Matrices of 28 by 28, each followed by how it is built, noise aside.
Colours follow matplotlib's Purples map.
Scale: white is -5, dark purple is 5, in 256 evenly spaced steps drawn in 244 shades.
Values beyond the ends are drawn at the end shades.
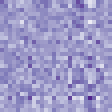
low rank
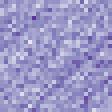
Hankel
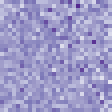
upper triangular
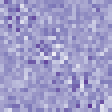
banded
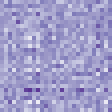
low rank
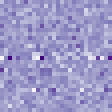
uneven rows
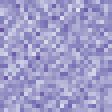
Hankel
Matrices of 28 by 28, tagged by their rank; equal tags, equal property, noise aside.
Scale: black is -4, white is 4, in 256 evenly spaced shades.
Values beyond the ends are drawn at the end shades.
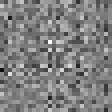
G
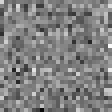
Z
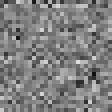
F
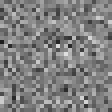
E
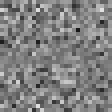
E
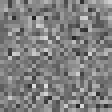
Z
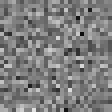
F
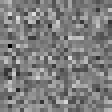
Z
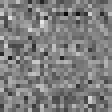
Z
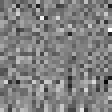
Z
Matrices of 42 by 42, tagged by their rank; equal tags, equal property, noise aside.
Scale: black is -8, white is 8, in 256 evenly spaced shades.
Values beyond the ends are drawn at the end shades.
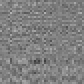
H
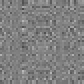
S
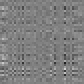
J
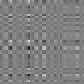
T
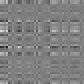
T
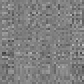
H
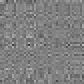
S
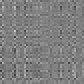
J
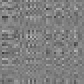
S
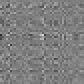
S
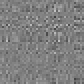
S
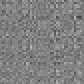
H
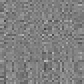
H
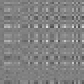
T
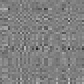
S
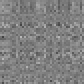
S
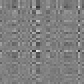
T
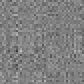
H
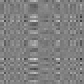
T
